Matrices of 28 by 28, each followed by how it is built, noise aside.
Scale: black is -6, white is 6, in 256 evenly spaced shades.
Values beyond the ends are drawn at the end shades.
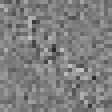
banded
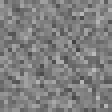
Toeplitz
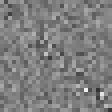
banded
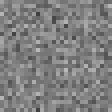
blocks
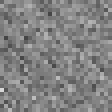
Toeplitz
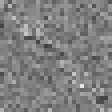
banded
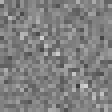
banded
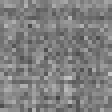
blocks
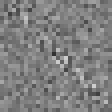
banded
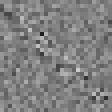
banded
